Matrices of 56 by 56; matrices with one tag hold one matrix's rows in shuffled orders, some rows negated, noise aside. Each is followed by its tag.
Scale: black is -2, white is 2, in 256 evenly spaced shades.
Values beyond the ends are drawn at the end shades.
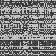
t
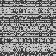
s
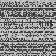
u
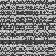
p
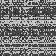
t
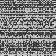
u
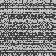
u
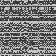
t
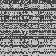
t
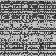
t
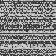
u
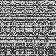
p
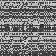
t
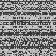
s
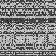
p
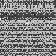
u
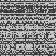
p
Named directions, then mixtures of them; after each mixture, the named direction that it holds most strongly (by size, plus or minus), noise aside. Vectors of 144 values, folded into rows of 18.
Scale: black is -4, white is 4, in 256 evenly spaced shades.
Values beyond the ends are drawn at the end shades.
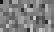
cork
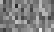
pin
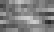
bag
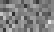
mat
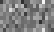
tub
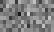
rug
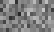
rug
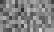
rug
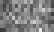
pin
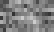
bag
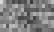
bag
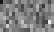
cork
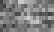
bag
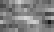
bag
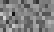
mat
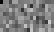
cork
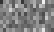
tub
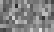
pin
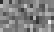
cork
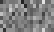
tub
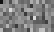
cork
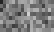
rug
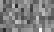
pin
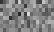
rug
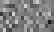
mat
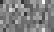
tub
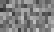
mat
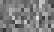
pin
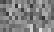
pin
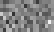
mat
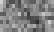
bag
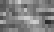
bag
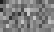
rug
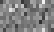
tub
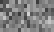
rug
